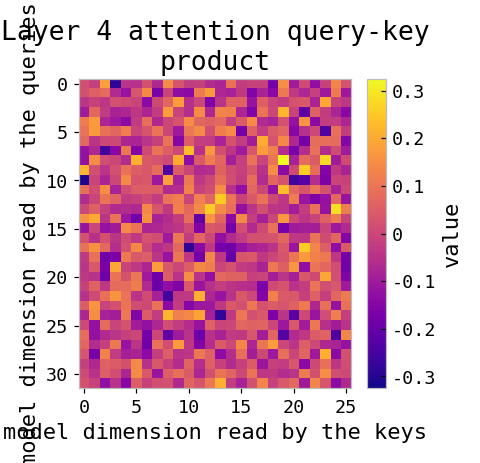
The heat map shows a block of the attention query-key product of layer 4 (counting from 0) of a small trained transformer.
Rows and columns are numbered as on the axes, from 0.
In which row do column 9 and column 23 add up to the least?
5
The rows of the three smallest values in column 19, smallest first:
26, 15, 9
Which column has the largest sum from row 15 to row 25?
4
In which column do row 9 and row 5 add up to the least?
23
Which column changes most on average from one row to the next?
21
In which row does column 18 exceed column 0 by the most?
10
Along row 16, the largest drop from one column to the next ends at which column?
25
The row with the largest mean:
8
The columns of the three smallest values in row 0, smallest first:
3, 18, 22
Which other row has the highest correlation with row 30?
20
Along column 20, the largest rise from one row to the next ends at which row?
11
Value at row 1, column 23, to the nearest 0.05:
-0.1
